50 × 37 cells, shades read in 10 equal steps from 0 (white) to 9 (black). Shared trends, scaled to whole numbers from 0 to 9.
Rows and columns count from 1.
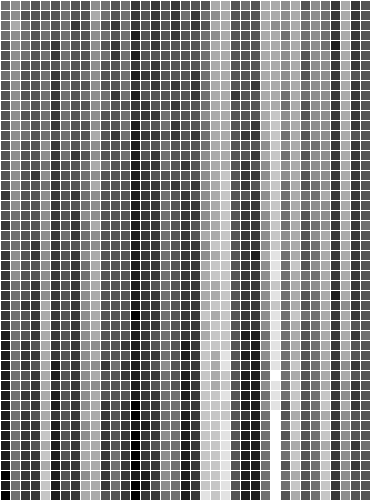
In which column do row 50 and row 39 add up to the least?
28
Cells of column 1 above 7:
17
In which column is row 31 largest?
14
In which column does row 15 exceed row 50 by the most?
21
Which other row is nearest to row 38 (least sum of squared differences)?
36
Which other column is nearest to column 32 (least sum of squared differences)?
2
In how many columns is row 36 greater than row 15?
14
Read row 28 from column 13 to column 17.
6 8 7 7 5
